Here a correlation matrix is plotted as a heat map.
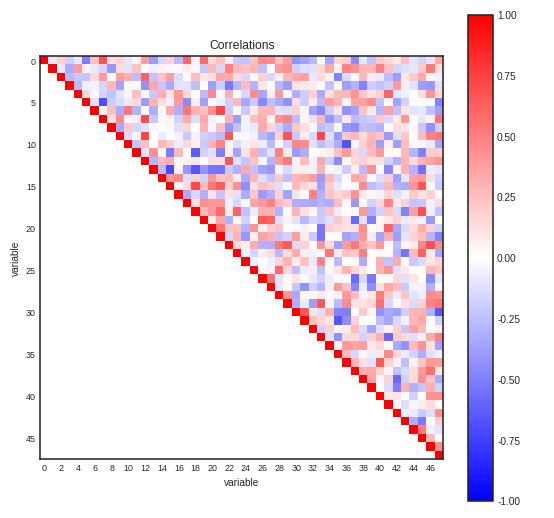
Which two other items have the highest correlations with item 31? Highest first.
30, 10
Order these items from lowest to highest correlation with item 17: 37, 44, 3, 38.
37, 44, 3, 38
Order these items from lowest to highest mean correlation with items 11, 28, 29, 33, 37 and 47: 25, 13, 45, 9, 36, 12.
45, 13, 25, 12, 36, 9
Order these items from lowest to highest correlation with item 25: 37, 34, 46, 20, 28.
34, 37, 46, 20, 28
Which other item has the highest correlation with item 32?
16
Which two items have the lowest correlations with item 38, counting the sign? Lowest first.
42, 3
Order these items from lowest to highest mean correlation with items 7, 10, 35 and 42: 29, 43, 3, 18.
18, 29, 3, 43
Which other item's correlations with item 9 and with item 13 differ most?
12
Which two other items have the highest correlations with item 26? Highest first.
19, 27
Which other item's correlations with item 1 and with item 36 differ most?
10
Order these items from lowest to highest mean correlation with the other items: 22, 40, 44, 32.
32, 44, 40, 22
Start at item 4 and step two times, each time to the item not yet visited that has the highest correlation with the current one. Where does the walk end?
20
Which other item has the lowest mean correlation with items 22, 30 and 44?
35
